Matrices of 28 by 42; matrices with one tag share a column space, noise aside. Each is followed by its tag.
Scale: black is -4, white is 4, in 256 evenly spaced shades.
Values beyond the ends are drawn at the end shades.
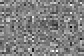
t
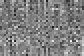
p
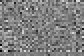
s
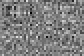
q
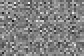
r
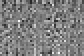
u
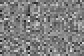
t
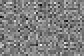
r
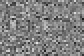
t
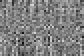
p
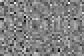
t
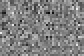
q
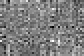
p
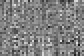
p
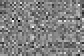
r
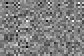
r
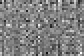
u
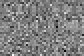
t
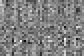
p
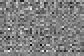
s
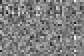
q
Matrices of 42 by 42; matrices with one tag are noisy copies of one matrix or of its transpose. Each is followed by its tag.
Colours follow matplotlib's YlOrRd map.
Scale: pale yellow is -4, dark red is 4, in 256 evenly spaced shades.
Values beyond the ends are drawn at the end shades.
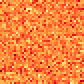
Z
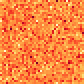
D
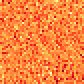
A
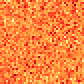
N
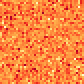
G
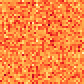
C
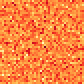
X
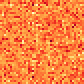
C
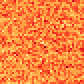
X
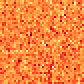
X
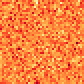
G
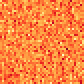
Z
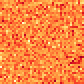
A
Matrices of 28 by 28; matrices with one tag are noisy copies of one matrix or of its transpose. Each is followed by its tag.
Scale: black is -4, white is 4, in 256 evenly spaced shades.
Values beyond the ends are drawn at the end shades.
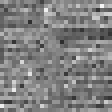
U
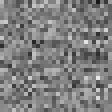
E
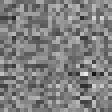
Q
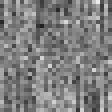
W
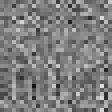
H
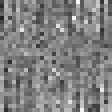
W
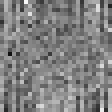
W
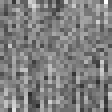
U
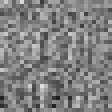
E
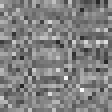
E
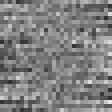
W
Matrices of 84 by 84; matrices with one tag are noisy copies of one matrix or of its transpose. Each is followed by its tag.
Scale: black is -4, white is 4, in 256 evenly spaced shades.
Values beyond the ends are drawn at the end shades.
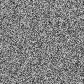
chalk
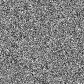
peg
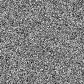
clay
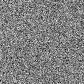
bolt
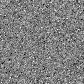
chalk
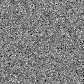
chalk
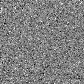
bolt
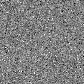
peg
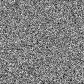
chalk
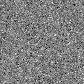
peg
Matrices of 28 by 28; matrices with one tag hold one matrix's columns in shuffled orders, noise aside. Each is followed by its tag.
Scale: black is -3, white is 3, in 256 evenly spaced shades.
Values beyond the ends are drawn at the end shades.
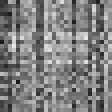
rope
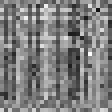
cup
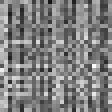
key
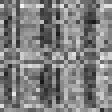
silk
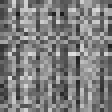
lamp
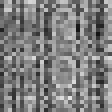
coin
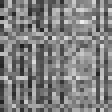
lamp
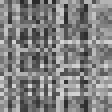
key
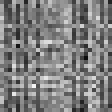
key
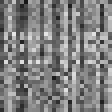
rope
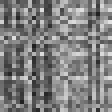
lamp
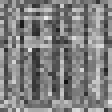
cup
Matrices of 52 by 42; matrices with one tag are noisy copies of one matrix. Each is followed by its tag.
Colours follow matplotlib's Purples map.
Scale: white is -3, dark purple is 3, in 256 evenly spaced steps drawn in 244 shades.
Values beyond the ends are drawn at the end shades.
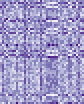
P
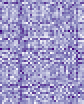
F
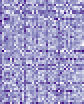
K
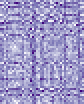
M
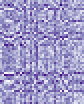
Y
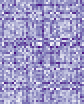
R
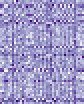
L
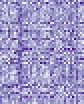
F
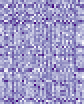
L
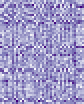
L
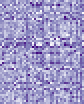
R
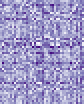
R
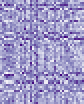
Y
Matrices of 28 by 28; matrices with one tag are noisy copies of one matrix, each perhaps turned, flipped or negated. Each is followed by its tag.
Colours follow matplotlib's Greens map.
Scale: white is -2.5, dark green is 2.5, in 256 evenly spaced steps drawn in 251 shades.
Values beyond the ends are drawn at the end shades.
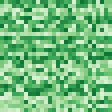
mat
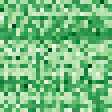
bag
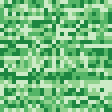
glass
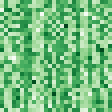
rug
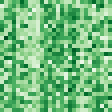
bag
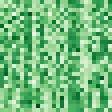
rug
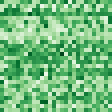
bag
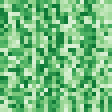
mat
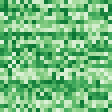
rug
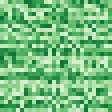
glass
